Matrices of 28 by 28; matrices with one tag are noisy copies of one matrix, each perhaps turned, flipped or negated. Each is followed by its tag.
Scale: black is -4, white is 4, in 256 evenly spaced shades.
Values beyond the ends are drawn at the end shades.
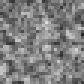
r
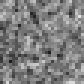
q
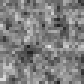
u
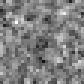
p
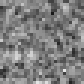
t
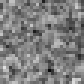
q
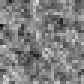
u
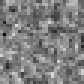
t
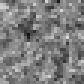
u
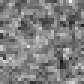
p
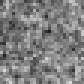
q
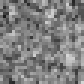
q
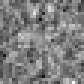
r
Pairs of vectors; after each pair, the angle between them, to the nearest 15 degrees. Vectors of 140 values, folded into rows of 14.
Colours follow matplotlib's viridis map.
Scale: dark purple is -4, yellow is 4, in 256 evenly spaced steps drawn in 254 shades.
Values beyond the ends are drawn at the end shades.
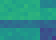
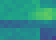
30 degrees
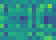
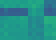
105 degrees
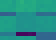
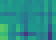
60 degrees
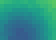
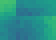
45 degrees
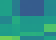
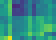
45 degrees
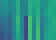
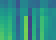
150 degrees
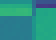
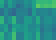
135 degrees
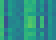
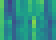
60 degrees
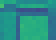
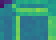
150 degrees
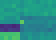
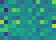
105 degrees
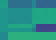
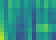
120 degrees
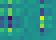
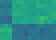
75 degrees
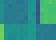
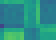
120 degrees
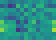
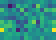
30 degrees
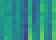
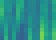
45 degrees
